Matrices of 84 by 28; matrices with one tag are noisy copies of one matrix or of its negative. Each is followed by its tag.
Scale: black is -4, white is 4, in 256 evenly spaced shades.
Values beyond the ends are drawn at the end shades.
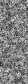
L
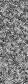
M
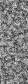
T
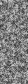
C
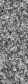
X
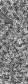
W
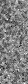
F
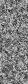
X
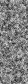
L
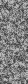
C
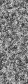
X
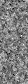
X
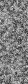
W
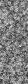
W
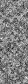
M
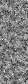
C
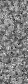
W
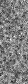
F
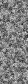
C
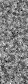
T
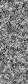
C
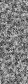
T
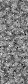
T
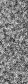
F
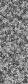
M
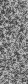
F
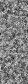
T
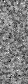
W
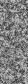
L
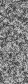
M
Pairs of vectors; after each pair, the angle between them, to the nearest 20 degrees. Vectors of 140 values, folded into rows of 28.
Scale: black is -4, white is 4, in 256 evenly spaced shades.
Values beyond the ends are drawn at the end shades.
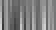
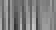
40 degrees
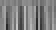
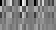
100 degrees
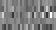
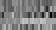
140 degrees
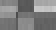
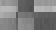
20 degrees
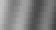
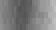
120 degrees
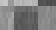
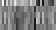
60 degrees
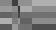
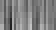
100 degrees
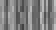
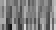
80 degrees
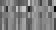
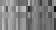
40 degrees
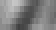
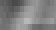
160 degrees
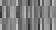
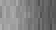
80 degrees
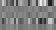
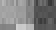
80 degrees
